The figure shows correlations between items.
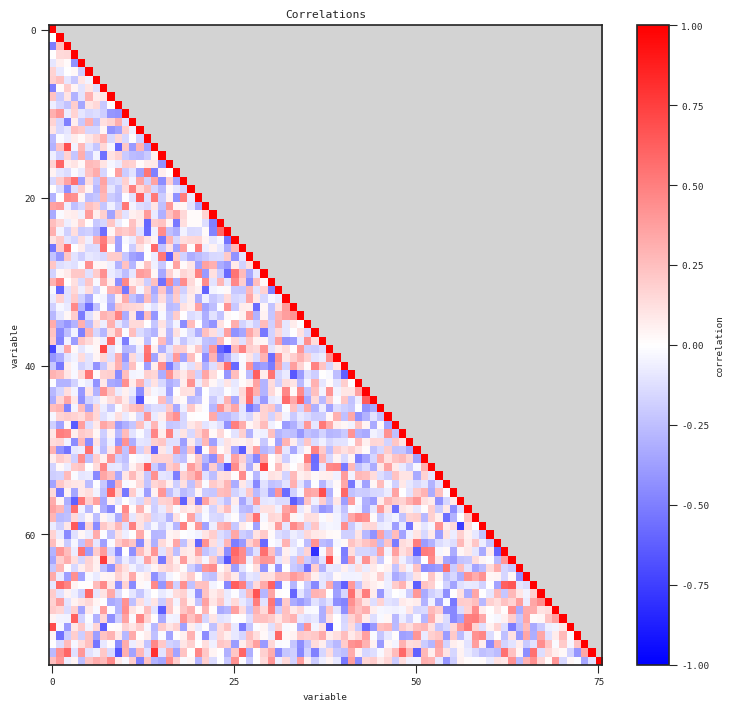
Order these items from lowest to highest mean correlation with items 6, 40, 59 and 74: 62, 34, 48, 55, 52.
52, 62, 34, 48, 55
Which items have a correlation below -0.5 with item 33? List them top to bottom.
5, 28, 41, 56, 67
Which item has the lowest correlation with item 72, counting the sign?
1
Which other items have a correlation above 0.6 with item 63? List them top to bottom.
7, 38, 66
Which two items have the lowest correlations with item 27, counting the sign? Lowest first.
16, 45
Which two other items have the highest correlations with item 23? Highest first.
24, 45
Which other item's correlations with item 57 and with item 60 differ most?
47
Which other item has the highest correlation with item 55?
37
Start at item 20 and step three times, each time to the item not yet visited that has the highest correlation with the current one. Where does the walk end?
3
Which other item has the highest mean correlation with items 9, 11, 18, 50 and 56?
5
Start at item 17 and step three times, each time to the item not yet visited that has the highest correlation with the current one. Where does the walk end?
29
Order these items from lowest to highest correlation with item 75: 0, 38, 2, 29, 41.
2, 38, 29, 0, 41
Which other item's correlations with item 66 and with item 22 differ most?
50
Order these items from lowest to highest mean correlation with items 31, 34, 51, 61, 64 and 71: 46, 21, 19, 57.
21, 19, 57, 46
